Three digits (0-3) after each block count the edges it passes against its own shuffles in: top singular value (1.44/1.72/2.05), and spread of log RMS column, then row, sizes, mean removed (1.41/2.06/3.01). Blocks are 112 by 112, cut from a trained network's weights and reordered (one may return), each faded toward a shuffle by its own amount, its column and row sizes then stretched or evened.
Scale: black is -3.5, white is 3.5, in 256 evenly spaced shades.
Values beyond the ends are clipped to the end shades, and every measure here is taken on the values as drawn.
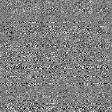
0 2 3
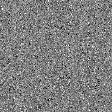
0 2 0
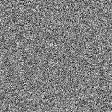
2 0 0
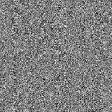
3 2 0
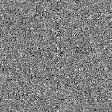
1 0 2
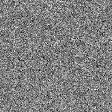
0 1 0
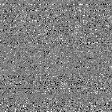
0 1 3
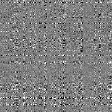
3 3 3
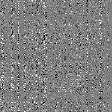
0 3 2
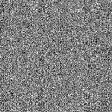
2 1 1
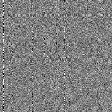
3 2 0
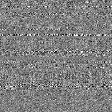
2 0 3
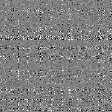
1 2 3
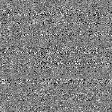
1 1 3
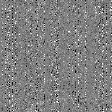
0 3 0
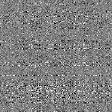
2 2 3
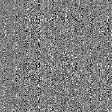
2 3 1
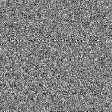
2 0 2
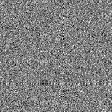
3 0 1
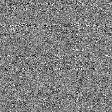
1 1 2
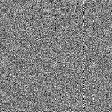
3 1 0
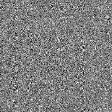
1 2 1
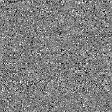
2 1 2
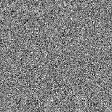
2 1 0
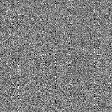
2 2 1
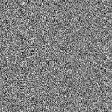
3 2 0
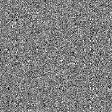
2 2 1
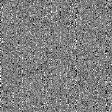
0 3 0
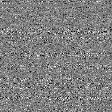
0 0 3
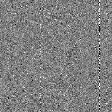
2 2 0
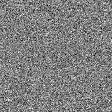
1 0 1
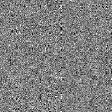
2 2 0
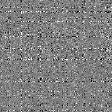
1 3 3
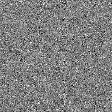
0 1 1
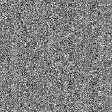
2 1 1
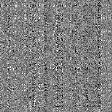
3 3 2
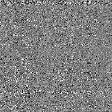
0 2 3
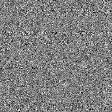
0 1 2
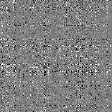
1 3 3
